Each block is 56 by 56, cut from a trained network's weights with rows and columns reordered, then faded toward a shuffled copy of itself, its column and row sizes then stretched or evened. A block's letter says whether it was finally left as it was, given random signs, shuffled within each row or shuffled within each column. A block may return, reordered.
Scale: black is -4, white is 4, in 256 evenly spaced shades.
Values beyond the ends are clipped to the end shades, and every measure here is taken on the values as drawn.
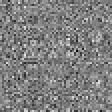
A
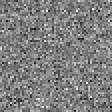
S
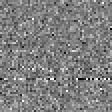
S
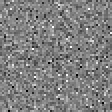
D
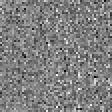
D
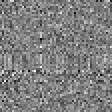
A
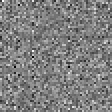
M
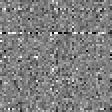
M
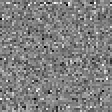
S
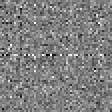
M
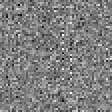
M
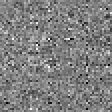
A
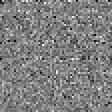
S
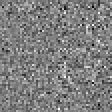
M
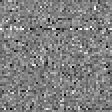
S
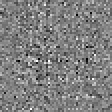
M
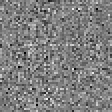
M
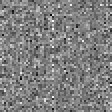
D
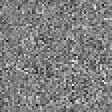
M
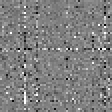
A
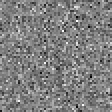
D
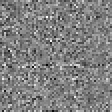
M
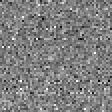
S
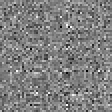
A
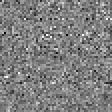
S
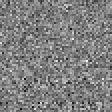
S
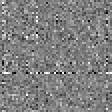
A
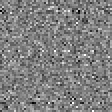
S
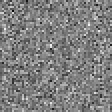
D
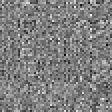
A
